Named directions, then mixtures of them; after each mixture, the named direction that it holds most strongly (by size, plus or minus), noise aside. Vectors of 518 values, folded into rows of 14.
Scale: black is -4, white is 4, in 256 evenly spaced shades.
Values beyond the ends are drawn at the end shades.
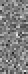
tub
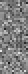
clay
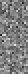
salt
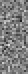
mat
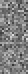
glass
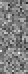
clay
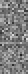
glass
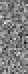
clay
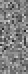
mat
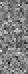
clay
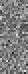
tub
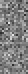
glass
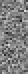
mat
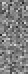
salt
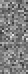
glass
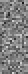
mat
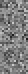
glass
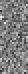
tub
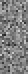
salt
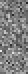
clay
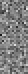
salt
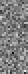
tub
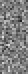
mat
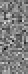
mat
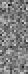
salt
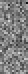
clay
